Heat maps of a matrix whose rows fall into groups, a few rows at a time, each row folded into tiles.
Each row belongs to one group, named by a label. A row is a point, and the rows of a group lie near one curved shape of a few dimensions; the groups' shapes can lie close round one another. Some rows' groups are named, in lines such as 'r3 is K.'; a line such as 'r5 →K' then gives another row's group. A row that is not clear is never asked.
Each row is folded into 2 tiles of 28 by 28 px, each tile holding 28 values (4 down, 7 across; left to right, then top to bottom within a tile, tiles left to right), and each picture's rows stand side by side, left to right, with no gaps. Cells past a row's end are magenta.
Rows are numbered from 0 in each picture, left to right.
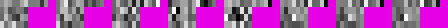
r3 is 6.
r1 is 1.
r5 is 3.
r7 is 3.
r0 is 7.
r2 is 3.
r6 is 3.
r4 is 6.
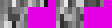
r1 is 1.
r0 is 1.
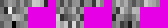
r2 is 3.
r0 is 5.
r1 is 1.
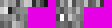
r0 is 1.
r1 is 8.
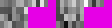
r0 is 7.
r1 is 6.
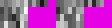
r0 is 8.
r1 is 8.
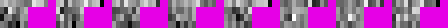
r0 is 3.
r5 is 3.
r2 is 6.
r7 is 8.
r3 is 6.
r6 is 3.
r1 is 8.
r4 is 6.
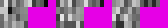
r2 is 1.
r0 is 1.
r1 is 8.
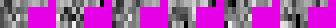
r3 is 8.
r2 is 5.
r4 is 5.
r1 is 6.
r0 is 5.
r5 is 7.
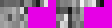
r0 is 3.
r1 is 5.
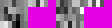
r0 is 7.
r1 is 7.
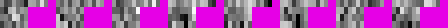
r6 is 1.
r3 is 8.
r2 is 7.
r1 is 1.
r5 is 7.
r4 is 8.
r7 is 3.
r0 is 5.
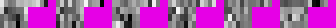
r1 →8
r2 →7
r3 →3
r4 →8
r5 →3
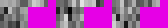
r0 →3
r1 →5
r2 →1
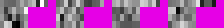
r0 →7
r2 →6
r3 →1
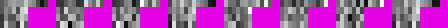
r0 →8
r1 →5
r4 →7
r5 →3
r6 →3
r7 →8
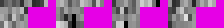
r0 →3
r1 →7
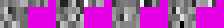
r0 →7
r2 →3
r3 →5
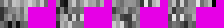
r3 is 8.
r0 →6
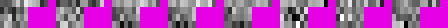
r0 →5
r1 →3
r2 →6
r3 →6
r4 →3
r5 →6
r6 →8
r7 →1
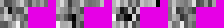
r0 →7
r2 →6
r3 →7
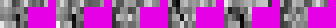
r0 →7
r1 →7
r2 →5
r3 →5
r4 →8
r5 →5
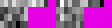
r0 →6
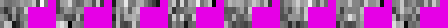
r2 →8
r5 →6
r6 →3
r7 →1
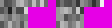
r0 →7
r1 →3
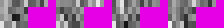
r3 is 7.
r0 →7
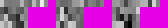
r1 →7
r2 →7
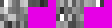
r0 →1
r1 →8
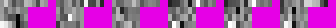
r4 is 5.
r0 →7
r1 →3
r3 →5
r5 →5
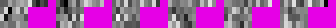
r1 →5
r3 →8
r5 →1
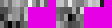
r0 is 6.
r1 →6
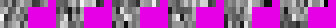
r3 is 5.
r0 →1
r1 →5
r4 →8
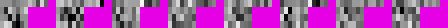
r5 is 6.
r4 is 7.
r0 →7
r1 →6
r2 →6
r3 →1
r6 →7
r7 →7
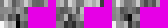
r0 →7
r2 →7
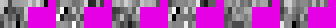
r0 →8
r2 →6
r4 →3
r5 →1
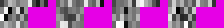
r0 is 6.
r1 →1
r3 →6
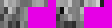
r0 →3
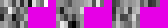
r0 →3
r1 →7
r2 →8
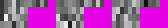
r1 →1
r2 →1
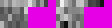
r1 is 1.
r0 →6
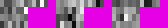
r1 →8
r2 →3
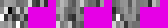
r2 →8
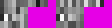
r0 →8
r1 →8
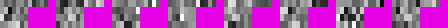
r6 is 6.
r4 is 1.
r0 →1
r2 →7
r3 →3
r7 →5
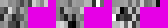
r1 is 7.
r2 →6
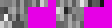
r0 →8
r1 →1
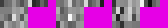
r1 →3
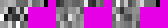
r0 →6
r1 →3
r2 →1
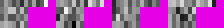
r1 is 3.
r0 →3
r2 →8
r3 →6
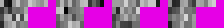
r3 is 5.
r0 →5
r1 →1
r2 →3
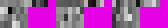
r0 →1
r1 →3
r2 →5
